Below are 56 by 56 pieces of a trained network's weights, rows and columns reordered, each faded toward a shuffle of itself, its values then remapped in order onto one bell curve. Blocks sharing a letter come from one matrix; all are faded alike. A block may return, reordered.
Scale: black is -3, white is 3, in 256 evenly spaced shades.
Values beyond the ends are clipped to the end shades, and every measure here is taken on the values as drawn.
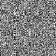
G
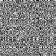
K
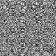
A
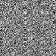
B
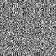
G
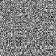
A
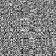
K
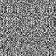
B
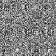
G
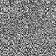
G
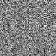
A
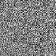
B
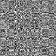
K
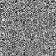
G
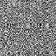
G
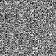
A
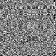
K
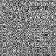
A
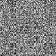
B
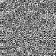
A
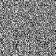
G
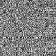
K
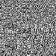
G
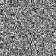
A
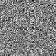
G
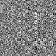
B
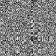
B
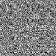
K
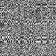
K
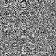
A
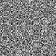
B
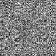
A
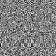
G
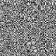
B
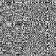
K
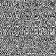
K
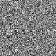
G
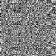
B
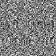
A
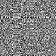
K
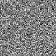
G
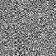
G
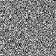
G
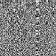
B
